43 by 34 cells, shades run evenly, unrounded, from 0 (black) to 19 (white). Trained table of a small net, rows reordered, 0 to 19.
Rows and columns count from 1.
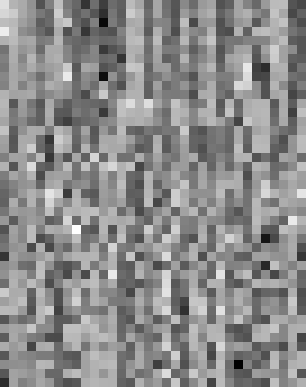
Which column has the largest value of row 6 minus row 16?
6
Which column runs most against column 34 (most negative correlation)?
2
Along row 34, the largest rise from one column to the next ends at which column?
22
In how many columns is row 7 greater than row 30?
18
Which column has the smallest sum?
26
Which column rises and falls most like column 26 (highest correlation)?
17
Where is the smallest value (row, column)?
41, 27
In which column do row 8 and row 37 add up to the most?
8
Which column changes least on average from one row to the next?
3
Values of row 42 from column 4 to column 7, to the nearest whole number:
11 12 8 8
